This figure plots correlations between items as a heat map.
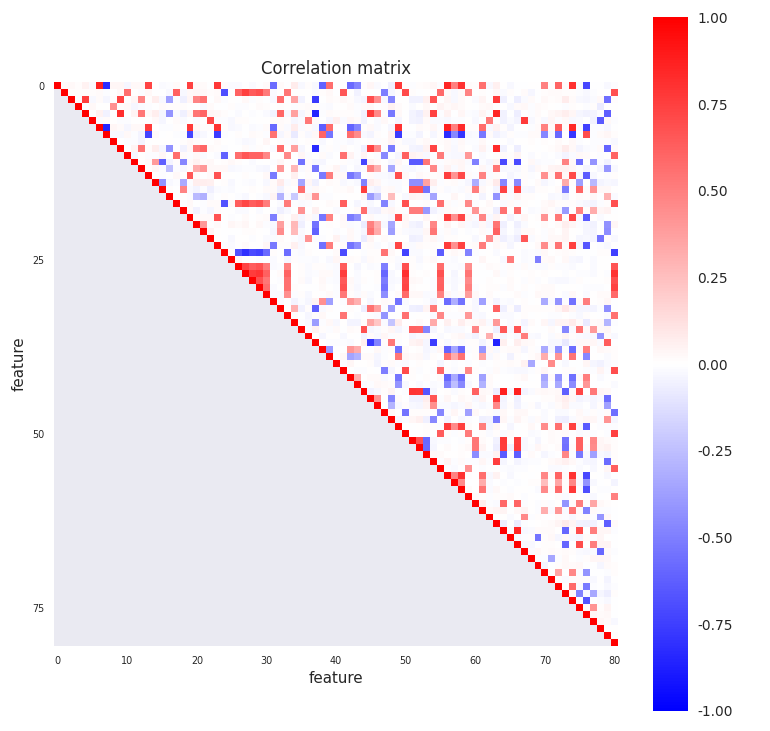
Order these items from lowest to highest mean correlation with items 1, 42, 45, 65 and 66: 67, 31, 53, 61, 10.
53, 61, 67, 31, 10
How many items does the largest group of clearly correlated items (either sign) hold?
20
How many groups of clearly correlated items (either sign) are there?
8
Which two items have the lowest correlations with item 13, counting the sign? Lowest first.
7, 76
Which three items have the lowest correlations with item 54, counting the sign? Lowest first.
37, 79, 48
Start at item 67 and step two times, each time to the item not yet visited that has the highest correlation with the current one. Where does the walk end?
22
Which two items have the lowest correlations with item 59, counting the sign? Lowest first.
24, 47
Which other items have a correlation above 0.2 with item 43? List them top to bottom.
7, 31, 38, 42, 76
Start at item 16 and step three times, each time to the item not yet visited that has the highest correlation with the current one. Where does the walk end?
48
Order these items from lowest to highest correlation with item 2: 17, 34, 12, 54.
17, 34, 12, 54
